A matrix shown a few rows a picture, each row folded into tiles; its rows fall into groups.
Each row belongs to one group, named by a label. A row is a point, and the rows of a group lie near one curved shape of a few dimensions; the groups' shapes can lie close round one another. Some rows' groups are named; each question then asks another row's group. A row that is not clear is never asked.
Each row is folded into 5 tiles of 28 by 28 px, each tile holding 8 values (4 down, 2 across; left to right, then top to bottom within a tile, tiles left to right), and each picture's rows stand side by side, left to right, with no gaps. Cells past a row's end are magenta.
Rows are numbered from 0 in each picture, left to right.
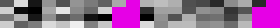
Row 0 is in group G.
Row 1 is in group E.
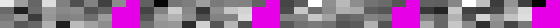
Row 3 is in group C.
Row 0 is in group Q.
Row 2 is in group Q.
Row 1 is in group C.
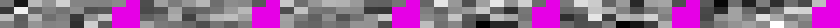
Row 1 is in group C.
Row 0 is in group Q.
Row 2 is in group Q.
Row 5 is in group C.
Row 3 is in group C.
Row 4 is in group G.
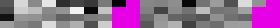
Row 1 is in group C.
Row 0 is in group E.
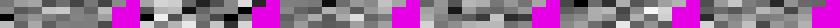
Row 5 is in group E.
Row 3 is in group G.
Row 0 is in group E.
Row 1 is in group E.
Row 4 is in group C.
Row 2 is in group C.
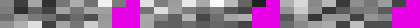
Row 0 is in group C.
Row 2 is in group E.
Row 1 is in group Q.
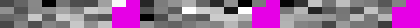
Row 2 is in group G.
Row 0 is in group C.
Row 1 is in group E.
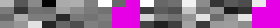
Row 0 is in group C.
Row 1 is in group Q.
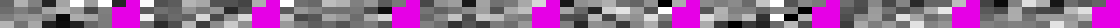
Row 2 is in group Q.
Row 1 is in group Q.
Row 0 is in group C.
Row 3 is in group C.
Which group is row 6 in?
C
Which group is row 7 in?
C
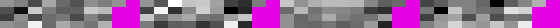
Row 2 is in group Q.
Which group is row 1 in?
Q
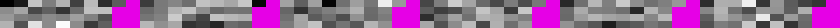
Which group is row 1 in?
C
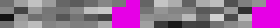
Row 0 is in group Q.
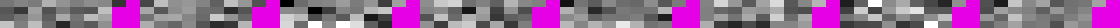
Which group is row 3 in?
E
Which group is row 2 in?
G
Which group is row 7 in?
Q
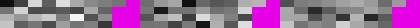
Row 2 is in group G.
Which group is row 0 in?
G
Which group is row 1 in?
C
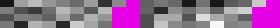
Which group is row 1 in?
C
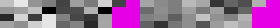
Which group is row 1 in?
Q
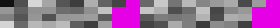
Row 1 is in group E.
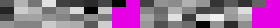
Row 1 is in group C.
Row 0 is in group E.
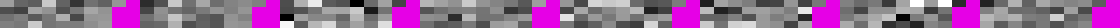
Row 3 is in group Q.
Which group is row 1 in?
Q
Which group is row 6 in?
C
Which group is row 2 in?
E
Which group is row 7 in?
G
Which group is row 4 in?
Q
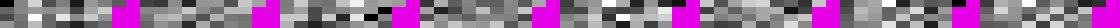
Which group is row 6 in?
E
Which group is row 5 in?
Q
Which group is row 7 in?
E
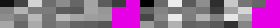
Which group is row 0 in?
G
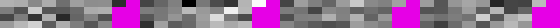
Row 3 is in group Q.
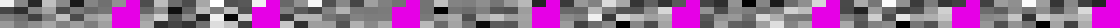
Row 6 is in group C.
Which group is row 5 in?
C
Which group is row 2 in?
E
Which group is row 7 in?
C
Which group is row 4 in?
C
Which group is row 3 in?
C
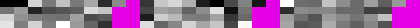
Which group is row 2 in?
Q
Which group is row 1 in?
E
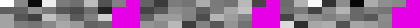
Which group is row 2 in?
E
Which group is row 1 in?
C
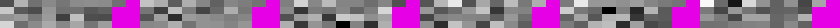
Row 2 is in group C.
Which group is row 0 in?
G
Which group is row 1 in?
Q
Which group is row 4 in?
E
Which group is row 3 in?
E
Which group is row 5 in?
Q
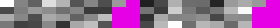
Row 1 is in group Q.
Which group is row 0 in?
Q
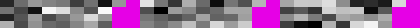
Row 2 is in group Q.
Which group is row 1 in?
Q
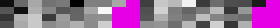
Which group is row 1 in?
E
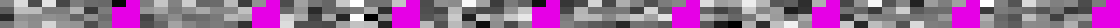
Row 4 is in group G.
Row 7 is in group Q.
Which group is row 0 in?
E
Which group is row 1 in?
E
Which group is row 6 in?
E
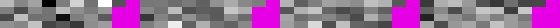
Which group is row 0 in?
C
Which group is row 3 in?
E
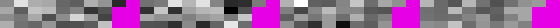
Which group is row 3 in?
Q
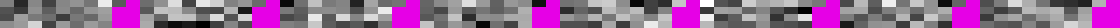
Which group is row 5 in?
Q
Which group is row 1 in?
G
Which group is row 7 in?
Q
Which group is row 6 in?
E
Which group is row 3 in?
C
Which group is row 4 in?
Q
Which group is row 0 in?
C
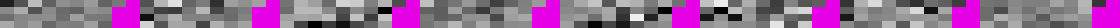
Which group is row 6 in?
E
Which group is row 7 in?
C
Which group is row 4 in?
G
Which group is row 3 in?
Q
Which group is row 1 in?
E
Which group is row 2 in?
G
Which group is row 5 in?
Q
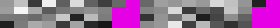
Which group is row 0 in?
E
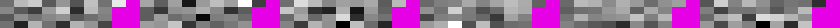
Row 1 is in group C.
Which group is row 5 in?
C
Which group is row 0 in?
E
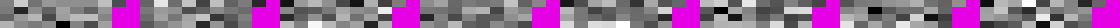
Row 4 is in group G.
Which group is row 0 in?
C
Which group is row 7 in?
E
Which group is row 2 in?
G
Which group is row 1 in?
E
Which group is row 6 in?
G
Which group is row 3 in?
E
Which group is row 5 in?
Q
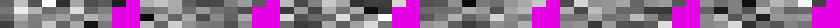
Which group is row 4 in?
G
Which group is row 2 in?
Q
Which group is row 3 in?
C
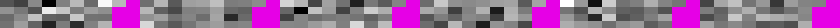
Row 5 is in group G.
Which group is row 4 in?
Q
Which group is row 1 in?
G
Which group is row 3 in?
E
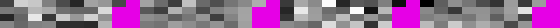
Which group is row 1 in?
Q
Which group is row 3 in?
G
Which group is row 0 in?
G
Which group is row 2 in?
E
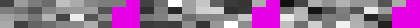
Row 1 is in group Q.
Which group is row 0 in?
G
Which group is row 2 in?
G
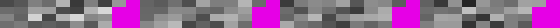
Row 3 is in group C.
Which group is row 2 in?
C
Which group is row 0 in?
C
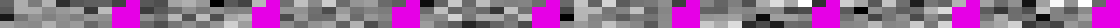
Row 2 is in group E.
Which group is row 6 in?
Q
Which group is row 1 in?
Q
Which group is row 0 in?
E
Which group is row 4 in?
E
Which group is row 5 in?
C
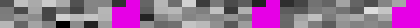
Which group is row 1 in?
E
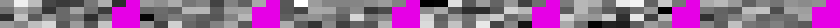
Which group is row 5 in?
E
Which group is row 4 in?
G
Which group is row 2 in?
G
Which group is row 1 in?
E
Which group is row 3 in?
G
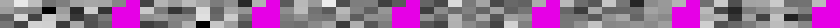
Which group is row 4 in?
Q
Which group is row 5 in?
G
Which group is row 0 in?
E
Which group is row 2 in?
E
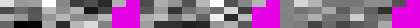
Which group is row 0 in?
Q
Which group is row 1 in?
G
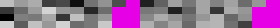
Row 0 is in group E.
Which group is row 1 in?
G
